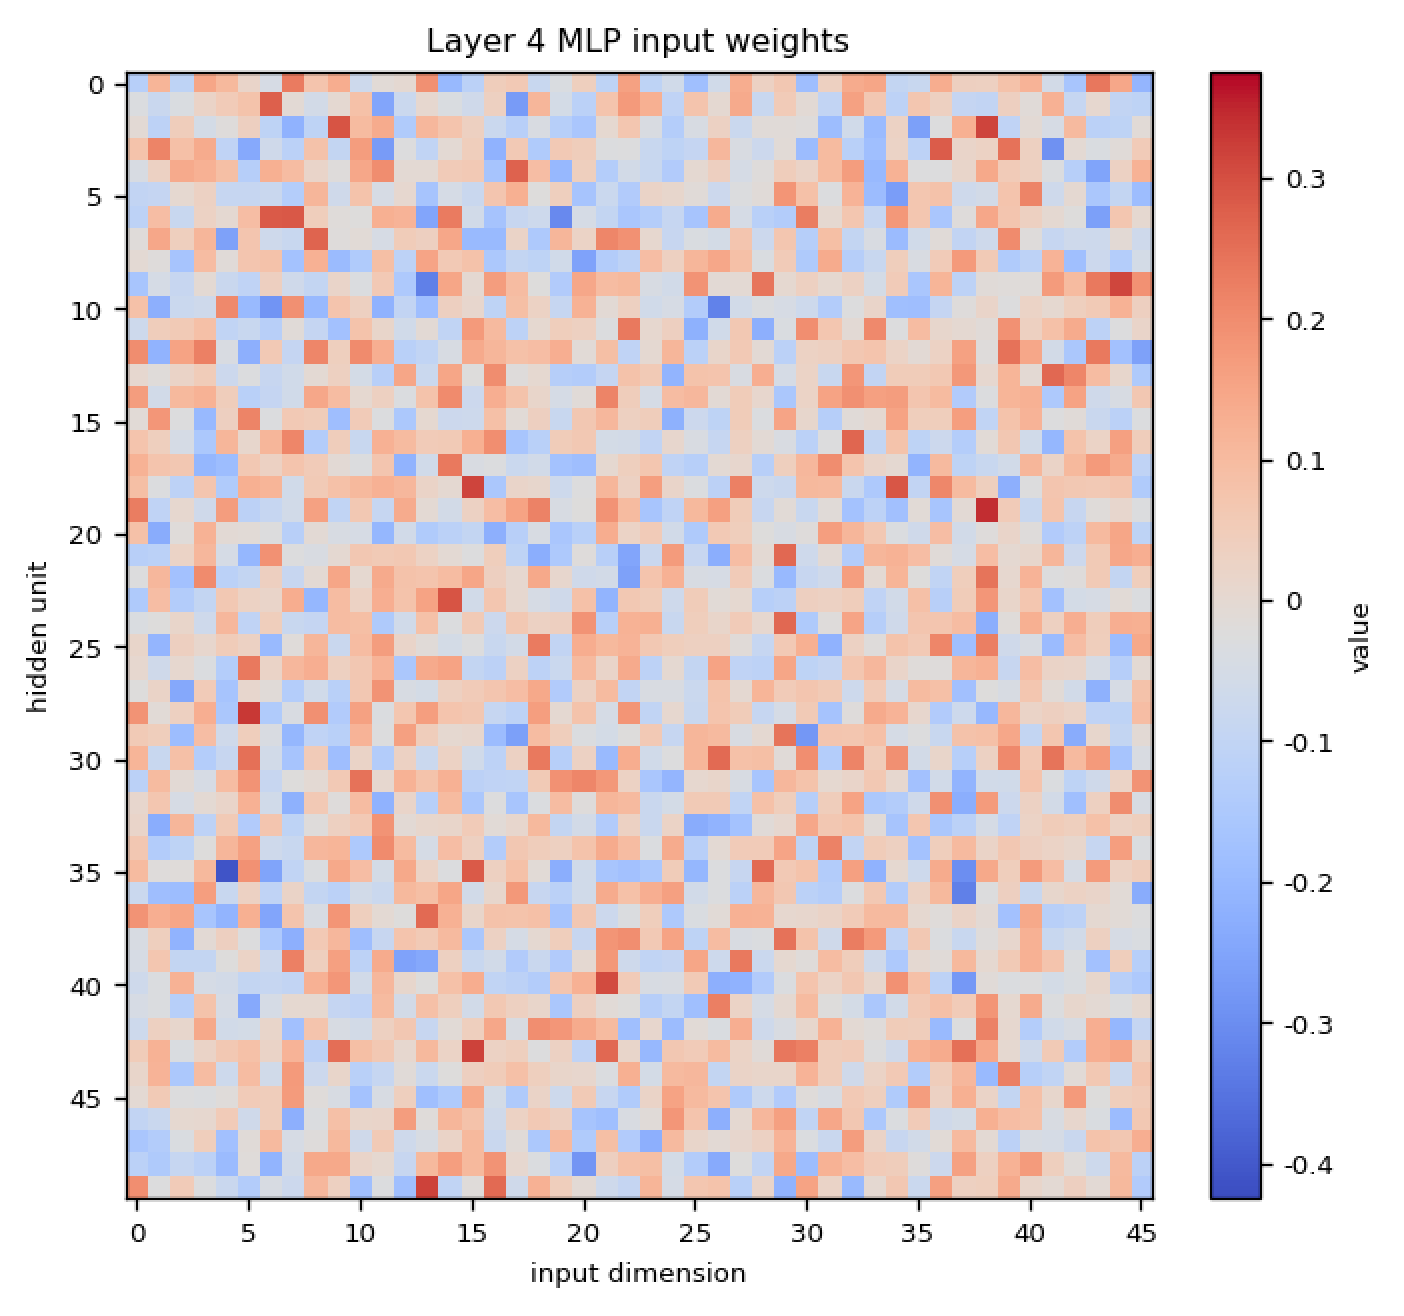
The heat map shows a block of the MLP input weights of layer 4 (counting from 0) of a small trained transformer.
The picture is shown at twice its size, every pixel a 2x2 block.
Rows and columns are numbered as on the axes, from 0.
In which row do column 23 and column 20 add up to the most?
24
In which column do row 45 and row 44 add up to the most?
7
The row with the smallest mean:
10
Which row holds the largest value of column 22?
11
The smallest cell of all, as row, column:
35, 4
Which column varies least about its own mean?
40
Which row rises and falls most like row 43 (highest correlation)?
47
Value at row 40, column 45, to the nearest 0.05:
-0.15
